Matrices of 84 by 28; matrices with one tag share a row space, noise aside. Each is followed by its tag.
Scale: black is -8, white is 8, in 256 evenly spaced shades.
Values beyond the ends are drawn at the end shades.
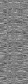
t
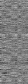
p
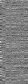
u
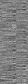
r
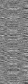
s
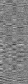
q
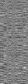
t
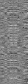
s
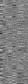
q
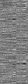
r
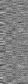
q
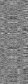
s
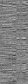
r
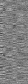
q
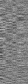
q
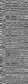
u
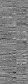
r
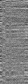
u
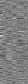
q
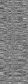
t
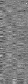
q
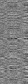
s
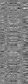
s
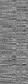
r
